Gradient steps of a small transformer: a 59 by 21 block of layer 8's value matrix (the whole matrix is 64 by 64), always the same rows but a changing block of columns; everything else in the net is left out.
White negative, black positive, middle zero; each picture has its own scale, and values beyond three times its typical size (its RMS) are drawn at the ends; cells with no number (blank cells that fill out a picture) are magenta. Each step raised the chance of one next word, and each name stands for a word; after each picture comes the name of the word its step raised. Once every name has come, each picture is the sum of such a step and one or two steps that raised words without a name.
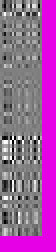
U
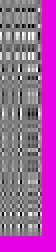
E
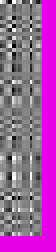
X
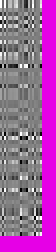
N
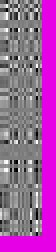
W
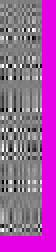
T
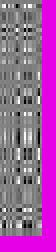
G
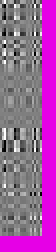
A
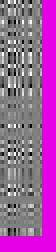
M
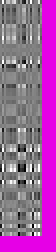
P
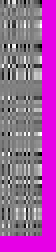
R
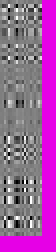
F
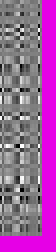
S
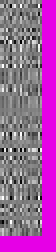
G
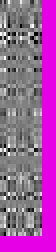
E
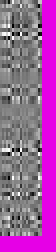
A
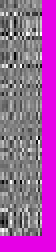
U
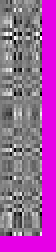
E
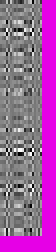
M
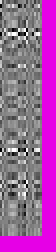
A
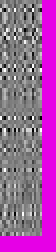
W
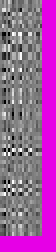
E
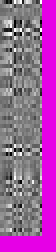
M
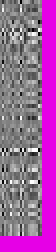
P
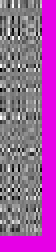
T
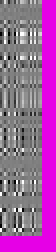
E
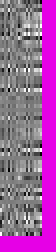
W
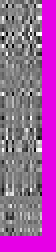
A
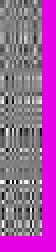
G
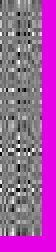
S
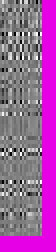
E
